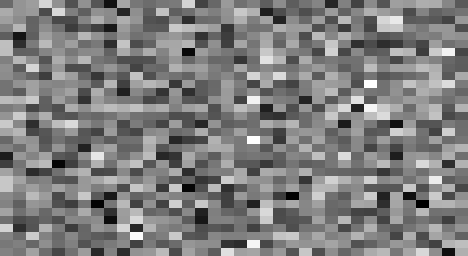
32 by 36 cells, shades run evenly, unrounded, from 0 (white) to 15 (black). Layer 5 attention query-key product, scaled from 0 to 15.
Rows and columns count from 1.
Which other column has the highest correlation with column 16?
24
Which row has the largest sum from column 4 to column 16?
18
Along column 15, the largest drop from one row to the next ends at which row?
4
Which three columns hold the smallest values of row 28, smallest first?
11, 21, 27
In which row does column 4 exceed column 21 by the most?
8
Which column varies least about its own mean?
17
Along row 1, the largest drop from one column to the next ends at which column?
10
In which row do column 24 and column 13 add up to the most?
13
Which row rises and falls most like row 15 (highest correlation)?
23
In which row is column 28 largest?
14
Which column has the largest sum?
16
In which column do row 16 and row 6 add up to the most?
31
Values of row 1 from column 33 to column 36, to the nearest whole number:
5 5 7 10
